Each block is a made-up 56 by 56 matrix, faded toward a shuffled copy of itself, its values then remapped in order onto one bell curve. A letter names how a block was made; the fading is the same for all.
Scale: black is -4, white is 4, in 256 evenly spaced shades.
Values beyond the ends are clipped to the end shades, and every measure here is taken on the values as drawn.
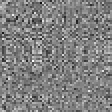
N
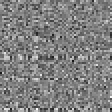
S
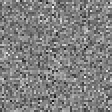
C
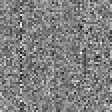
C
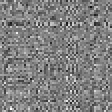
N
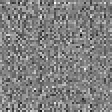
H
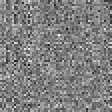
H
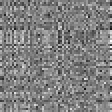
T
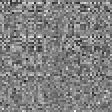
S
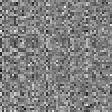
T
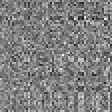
H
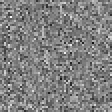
C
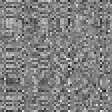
T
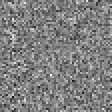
C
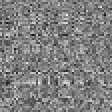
S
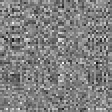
S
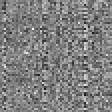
H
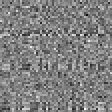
S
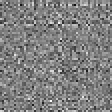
S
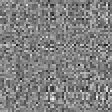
S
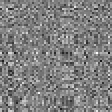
N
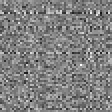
S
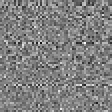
S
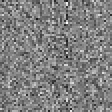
C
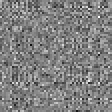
S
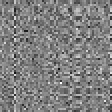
T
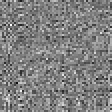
H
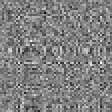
S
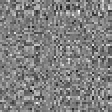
N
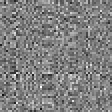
N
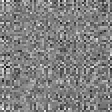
N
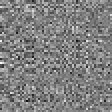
N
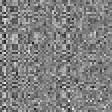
T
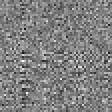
S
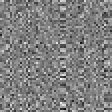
T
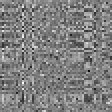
T
